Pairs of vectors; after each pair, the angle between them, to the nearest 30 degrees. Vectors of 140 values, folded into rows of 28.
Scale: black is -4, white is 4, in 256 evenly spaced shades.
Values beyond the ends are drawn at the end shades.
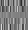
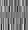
150 degrees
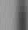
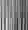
60 degrees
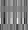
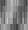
60 degrees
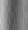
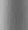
30 degrees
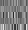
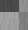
90 degrees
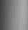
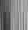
30 degrees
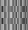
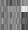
120 degrees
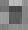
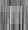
120 degrees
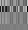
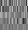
60 degrees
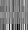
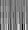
120 degrees
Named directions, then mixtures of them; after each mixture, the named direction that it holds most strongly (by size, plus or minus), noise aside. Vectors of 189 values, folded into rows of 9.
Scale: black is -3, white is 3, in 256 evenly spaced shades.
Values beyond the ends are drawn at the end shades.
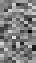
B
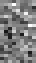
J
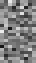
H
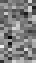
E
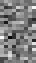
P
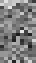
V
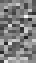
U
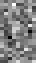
E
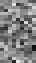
B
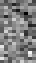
J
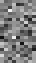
B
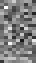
U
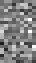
B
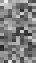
V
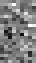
J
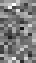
J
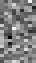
E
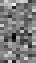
V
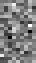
J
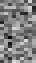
E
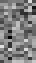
E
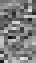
U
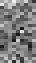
V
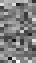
V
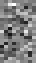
J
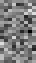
B
